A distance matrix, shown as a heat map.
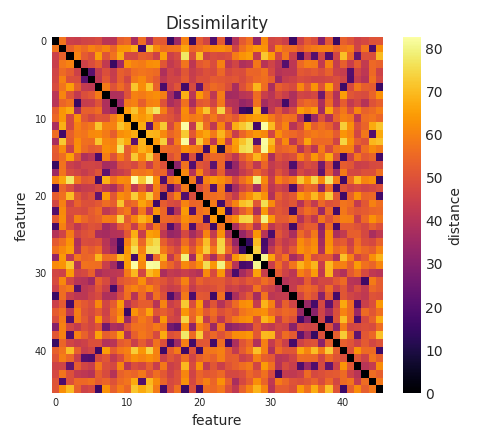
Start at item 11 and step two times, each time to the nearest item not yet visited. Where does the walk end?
13
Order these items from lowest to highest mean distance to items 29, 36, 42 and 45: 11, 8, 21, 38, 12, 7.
38, 8, 7, 21, 12, 11
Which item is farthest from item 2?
18
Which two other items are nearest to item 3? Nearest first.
8, 32
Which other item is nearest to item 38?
36
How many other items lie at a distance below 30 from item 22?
6
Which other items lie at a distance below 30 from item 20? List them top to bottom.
6, 15, 18, 40, 45
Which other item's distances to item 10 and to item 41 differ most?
35
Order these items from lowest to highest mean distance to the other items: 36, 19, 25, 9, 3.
19, 25, 3, 36, 9
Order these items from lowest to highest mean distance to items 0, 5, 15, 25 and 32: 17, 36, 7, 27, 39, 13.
39, 17, 7, 27, 36, 13
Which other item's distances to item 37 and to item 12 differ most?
1
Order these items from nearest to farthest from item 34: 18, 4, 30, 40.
4, 30, 40, 18
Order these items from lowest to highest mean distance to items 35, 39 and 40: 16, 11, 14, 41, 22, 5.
16, 22, 5, 41, 14, 11
